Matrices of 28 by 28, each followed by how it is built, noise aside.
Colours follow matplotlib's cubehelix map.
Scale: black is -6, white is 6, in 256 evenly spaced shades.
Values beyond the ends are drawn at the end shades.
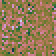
uneven columns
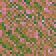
Toeplitz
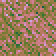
Toeplitz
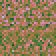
repeating columns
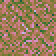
Toeplitz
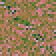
banded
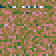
uneven rows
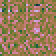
low rank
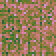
blocks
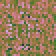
low rank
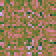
low rank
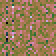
uneven columns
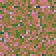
uneven rows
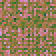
blocks
